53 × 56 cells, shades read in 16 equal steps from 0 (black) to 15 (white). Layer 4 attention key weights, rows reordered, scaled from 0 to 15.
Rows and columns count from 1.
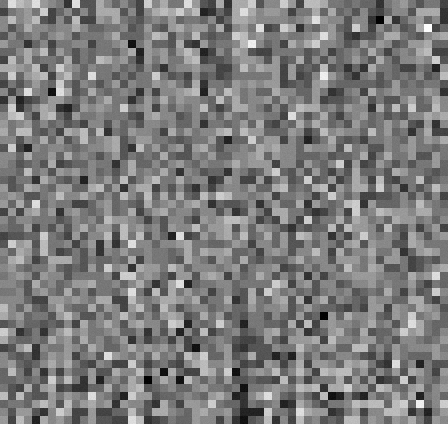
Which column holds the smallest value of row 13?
3
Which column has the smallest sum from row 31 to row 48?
31
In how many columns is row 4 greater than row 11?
26
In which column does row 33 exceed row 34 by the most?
17
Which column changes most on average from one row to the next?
39
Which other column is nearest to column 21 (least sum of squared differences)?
51
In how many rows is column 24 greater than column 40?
22
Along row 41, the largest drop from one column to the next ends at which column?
24
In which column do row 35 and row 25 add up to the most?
16
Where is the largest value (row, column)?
4, 54
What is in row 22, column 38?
8
